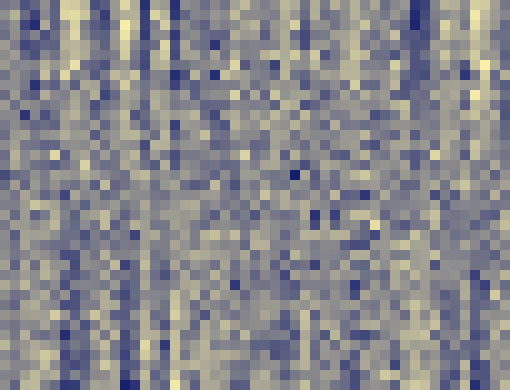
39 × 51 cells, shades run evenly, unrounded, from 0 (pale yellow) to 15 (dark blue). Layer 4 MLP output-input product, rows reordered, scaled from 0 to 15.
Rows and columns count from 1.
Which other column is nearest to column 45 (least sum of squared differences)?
46
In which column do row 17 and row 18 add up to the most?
30
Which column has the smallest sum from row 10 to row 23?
48
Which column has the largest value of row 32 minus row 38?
21
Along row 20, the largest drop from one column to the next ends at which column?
8
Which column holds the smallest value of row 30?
50
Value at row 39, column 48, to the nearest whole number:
14
